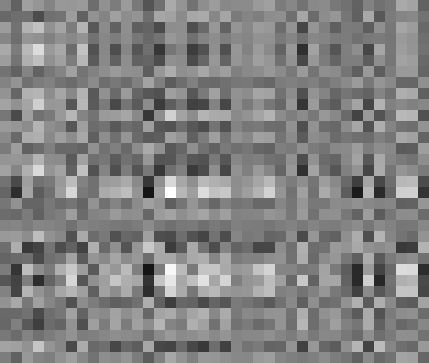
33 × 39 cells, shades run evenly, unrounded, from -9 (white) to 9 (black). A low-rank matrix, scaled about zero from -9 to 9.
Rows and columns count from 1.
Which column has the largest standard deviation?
16
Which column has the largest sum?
14
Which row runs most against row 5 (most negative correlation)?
30
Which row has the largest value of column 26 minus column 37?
25
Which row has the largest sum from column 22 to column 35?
32
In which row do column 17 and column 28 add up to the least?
26
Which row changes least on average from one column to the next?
21
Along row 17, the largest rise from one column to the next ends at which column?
39
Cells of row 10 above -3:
36
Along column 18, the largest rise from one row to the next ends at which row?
3
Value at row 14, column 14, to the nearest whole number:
-3
